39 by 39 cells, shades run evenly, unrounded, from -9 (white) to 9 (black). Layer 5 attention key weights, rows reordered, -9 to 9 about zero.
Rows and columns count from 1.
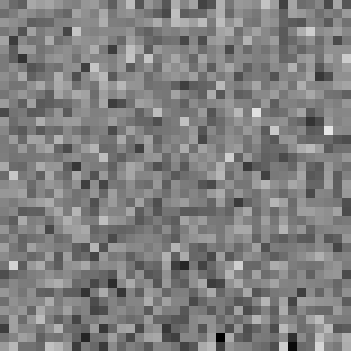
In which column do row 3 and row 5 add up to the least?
25
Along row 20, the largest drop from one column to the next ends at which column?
2
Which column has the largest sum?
13
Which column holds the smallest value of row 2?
20
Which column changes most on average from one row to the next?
21
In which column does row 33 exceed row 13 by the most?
29
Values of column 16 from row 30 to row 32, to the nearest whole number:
3 -1 0
